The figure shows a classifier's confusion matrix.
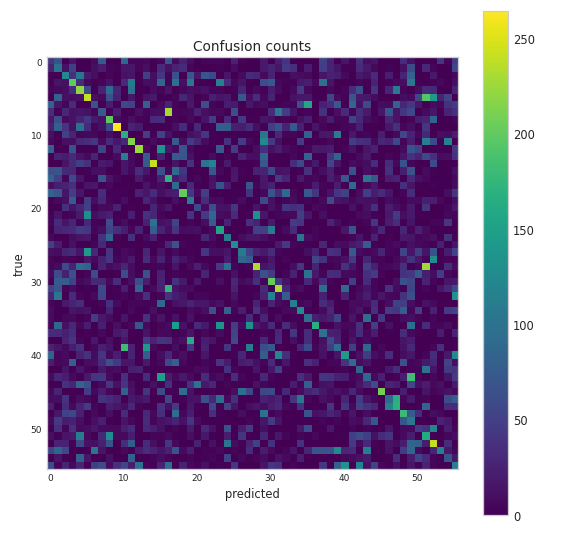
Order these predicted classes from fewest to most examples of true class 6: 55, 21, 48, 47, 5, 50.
5, 50, 48, 55, 21, 47
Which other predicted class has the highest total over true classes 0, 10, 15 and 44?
35
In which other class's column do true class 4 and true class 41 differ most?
47
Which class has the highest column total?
49
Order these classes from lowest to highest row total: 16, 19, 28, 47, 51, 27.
19, 27, 51, 16, 47, 28
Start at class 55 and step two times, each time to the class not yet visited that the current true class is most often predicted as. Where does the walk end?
31
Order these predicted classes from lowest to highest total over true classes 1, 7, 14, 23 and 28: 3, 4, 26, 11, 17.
26, 11, 17, 3, 4
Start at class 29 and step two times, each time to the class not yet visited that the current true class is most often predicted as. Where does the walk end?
43
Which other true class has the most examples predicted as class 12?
55
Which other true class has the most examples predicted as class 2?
30
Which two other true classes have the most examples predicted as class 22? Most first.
14, 21
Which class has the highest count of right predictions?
9
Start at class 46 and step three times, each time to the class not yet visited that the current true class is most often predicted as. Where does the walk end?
8
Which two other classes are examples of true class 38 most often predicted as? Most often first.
19, 25
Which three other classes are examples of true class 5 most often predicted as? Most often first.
51, 52, 1
